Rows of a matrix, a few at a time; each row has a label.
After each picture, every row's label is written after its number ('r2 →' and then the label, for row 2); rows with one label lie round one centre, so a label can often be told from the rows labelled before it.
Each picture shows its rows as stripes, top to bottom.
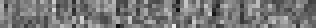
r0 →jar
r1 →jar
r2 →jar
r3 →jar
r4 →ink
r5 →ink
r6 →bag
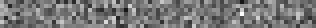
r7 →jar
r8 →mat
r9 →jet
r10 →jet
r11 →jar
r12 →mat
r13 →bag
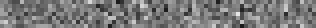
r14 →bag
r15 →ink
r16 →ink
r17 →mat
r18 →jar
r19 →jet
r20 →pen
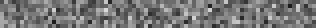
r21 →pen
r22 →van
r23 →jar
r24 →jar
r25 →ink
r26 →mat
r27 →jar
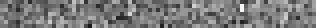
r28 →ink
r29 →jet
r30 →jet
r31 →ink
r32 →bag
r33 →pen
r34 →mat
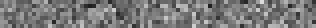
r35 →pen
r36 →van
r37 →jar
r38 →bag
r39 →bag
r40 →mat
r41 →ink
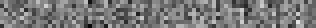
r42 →pen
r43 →pen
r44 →bag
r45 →jet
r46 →bag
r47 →jet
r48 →van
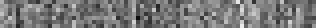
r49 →mat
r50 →jet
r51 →jet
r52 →jet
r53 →jar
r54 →jet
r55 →jet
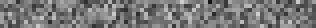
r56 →van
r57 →mat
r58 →bag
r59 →jar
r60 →jar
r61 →jet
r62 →pen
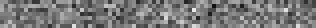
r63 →mat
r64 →jar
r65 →ink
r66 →van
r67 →bag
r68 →van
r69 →jet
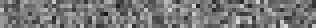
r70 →jar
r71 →bag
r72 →jar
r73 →ink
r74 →mat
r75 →mat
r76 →ink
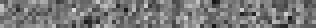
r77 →jar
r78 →jar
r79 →jet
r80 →ink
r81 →van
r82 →van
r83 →jar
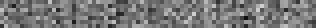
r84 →bag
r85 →pen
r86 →jar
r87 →bag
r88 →pen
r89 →jar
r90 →pen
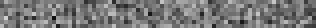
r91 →van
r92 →bag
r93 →jar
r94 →jar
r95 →mat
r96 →pen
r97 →jar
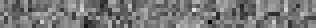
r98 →ink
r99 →ink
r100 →ink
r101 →pen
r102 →jar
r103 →van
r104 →van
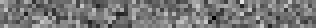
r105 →jet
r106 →ink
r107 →mat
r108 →bag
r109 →jar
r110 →van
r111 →pen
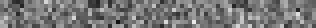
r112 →pen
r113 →pen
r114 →bag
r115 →jet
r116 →jet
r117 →bag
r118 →mat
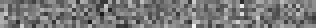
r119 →ink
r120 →jet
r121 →pen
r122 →jet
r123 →jar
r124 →mat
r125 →bag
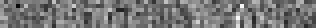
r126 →jar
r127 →jet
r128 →bag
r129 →mat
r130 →mat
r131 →mat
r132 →mat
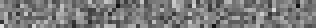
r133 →bag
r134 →bag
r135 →van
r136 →pen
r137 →mat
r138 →pen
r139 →jar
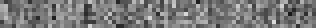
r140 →bag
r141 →mat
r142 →mat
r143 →van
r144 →mat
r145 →van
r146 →bag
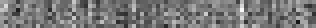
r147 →jet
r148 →jet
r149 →jet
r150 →bag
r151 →jet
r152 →bag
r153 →jet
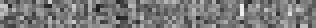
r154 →bag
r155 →jet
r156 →jet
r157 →jet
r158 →bag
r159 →ink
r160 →bag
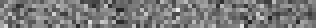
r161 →van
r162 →pen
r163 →bag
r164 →jar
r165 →pen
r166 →bag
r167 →jet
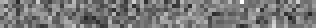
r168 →jet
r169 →ink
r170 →jet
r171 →jar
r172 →van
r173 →van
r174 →ink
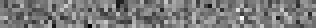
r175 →bag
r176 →bag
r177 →mat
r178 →ink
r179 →jet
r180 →bag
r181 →mat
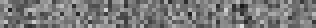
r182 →mat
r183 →pen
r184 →pen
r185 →ink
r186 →bag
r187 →pen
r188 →bag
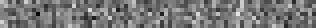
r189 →jet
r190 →jet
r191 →bag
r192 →mat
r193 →van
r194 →mat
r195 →mat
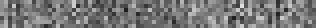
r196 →jet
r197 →jet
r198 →mat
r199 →jet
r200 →pen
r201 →pen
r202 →jet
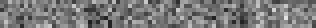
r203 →jar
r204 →ink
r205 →van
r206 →pen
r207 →ink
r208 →pen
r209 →pen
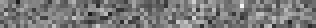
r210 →jet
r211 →jet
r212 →bag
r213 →pen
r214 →ink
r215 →van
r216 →jar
